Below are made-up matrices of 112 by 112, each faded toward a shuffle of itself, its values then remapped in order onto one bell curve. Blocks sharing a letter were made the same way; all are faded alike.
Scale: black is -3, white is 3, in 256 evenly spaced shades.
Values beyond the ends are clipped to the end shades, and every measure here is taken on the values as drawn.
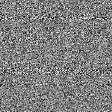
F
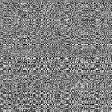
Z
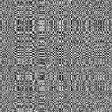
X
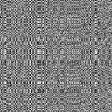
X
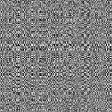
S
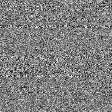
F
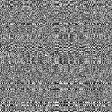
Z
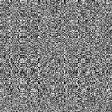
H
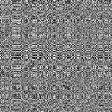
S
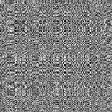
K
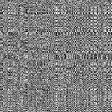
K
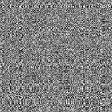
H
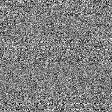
F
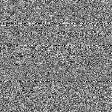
F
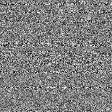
F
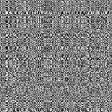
S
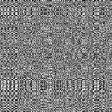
S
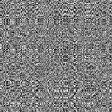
H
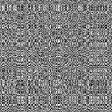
S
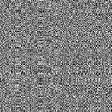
H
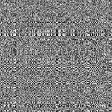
Z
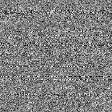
F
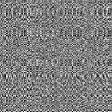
S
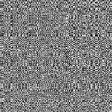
K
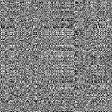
H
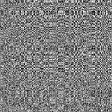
K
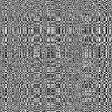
X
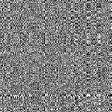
H
